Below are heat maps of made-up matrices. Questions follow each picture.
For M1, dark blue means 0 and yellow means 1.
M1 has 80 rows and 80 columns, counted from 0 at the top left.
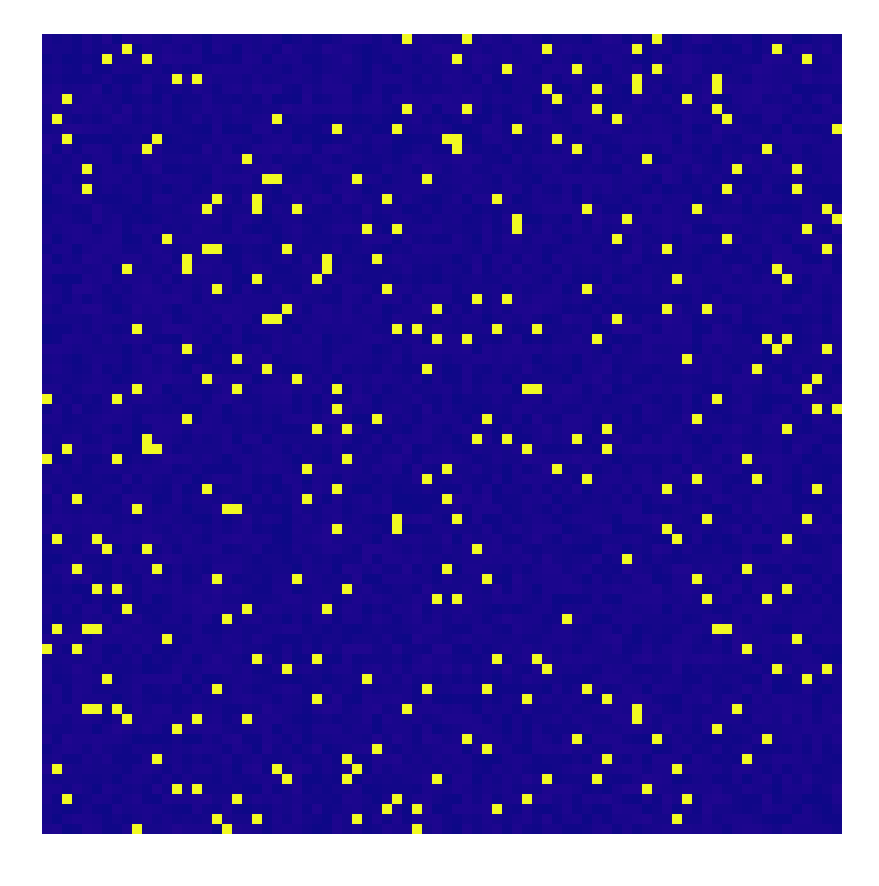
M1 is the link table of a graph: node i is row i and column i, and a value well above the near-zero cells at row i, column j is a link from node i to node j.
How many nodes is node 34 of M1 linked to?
3
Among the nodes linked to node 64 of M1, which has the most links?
node 76
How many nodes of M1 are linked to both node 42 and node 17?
0
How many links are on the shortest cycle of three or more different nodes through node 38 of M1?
3
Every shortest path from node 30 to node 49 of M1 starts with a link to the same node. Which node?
node 39
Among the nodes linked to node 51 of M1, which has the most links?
node 10
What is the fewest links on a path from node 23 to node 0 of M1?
6
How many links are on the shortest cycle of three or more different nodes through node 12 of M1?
6
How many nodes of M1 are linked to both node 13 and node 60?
1
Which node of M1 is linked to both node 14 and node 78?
node 31
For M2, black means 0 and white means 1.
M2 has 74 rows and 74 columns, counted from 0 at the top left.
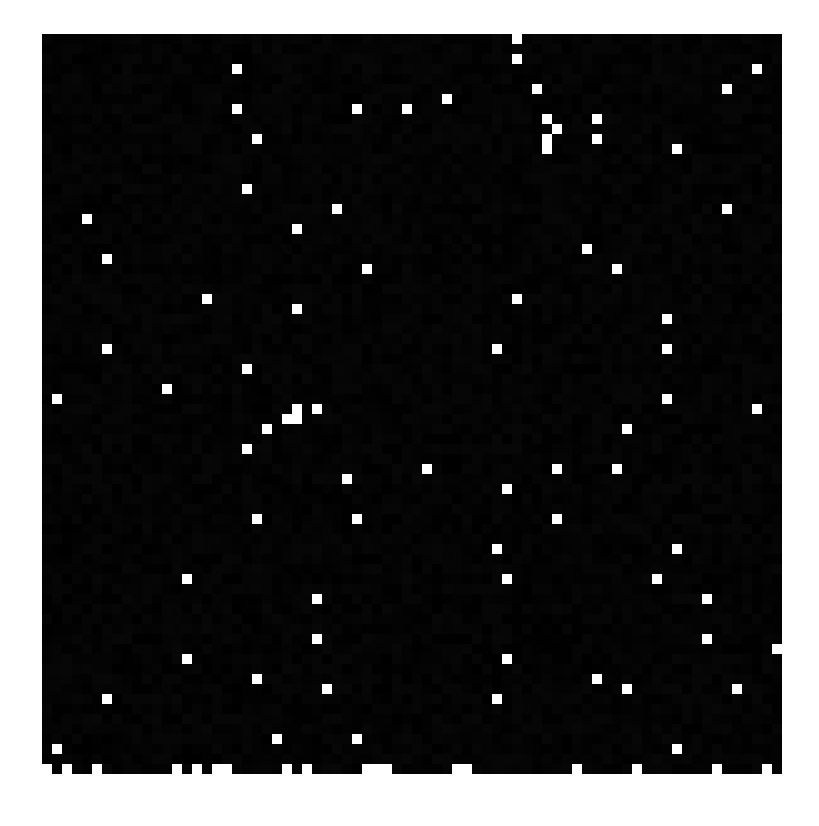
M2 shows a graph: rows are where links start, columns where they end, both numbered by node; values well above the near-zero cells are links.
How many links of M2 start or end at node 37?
3
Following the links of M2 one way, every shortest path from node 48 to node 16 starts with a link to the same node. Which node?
node 21
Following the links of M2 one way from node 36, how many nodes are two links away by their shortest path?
2
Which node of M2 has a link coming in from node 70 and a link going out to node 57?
node 23
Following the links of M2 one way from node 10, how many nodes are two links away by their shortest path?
1
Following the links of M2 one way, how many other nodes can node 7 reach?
11
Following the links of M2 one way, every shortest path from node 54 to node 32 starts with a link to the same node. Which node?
node 61
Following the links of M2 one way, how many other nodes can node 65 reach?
6
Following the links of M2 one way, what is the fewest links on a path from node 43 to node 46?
3
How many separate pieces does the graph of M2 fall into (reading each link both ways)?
4
